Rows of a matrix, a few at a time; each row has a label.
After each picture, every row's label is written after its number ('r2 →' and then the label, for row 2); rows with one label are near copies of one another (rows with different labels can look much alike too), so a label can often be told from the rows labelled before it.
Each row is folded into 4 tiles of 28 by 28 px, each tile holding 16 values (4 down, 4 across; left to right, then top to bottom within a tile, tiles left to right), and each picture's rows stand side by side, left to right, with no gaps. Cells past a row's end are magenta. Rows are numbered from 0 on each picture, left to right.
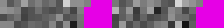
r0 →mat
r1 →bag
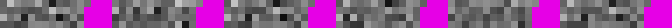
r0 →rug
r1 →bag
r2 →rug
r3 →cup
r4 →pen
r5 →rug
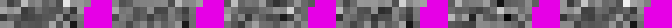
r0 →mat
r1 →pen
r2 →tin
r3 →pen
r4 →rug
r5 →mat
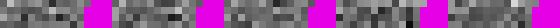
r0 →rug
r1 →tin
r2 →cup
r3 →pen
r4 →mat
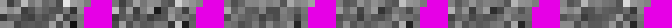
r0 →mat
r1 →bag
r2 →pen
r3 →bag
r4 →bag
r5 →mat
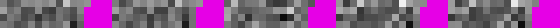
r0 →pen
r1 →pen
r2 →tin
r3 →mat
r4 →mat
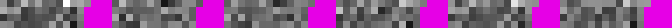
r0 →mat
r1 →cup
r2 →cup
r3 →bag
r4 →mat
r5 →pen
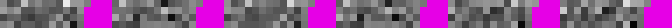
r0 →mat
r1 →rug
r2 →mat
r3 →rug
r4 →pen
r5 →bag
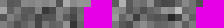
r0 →pen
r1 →tin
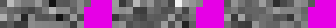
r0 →rug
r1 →mat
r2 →cup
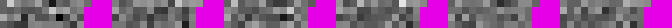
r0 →rug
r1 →pen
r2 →tin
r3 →mat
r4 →cup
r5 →bag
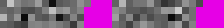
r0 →rug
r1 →tin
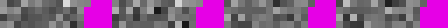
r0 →mat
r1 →bag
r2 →cup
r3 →cup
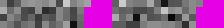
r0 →pen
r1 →rug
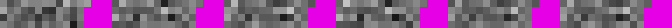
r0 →pen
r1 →rug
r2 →tin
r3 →rug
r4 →tin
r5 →tin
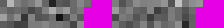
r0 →rug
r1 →pen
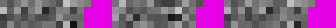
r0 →bag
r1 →tin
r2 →bag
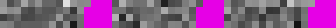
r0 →mat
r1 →cup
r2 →pen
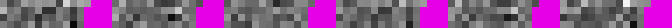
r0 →pen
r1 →tin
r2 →cup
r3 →pen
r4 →tin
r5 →mat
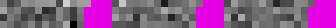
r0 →pen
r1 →rug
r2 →cup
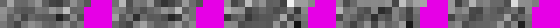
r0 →tin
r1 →tin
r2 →mat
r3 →pen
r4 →mat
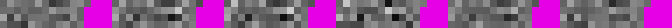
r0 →cup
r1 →tin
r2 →tin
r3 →rug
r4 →tin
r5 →cup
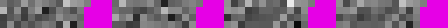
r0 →bag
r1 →rug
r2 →mat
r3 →mat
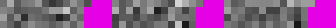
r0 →tin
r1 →bag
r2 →pen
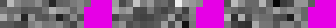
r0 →rug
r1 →mat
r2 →cup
